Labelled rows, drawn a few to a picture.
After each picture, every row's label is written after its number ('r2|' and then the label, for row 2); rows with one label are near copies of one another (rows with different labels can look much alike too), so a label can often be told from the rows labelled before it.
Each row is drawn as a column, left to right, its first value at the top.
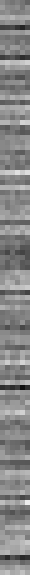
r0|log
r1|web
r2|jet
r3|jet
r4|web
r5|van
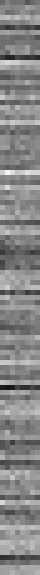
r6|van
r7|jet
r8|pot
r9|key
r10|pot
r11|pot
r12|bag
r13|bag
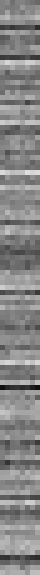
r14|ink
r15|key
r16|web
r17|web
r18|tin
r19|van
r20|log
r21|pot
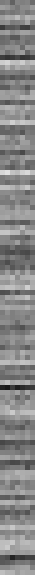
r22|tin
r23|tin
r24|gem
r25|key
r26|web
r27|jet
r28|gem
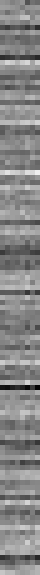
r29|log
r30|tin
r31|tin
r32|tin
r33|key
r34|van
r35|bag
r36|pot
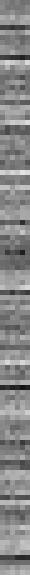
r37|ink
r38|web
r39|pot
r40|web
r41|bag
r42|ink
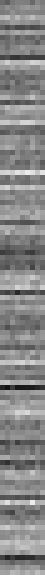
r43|van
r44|van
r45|web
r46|ink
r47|ink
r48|ink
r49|van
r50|log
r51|ink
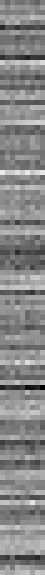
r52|tin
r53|bag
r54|tin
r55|bag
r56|gem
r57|pot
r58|van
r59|gem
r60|tin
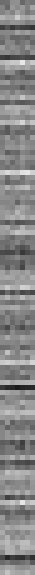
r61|pot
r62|web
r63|log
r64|key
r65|van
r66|jet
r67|pot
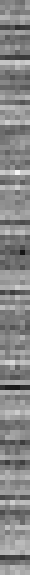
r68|log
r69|key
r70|log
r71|jet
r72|bag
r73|log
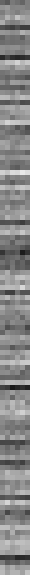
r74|bag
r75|van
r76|pot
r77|gem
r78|bag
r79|web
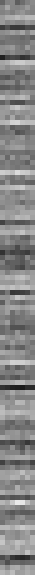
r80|bag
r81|tin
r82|log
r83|van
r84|van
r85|log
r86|key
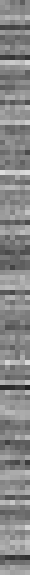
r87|tin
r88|log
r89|van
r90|key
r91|gem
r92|key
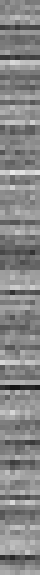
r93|web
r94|pot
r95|ink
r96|key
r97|tin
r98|log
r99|bag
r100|tin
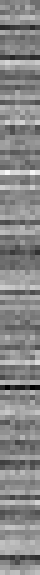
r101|jet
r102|jet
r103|web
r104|tin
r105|key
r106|log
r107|jet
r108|web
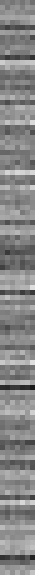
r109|van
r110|web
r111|van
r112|log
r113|van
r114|tin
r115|ink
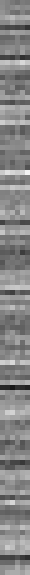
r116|key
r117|ink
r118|ink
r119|jet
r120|key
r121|jet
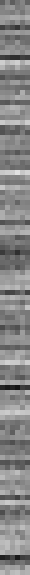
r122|web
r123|ink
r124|pot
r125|web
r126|gem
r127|pot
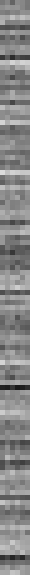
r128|ink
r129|log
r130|gem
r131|ink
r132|key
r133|key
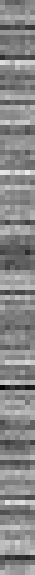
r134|tin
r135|van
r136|van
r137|van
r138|van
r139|web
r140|log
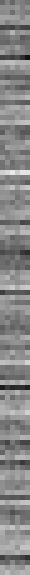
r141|pot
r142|tin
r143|jet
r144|log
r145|bag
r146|bag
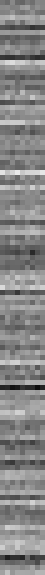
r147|ink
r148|gem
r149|key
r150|ink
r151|gem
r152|tin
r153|bag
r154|tin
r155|jet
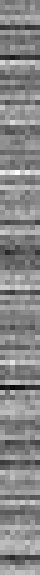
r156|jet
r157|bag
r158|pot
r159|tin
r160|tin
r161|jet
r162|log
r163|bag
